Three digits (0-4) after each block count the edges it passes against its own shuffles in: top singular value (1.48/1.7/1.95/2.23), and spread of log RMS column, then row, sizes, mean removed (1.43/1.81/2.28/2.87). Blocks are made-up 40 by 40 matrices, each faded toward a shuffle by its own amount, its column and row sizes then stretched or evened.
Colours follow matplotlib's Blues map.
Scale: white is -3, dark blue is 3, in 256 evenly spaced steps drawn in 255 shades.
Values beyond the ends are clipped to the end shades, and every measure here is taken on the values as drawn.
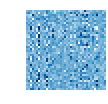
3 3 1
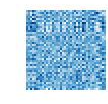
4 2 3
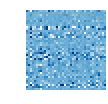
3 1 4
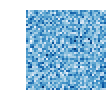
3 0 1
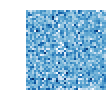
1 1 1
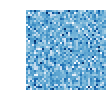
1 0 1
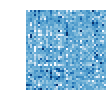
1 3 1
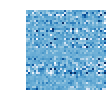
1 2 4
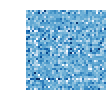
1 0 3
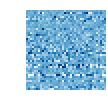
0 0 4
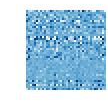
1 0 4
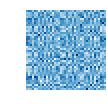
4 0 2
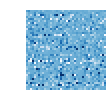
0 0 3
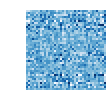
2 1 3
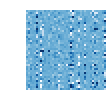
2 4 1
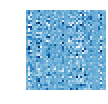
1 4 1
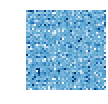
1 2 0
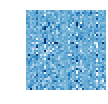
1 3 1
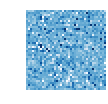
0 1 1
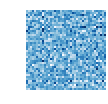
1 1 2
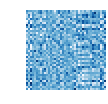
4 3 1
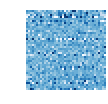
1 0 3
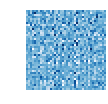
2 2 2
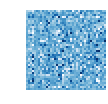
1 3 2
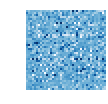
0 0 2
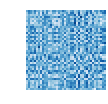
4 3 1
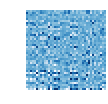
4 3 3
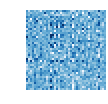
2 3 0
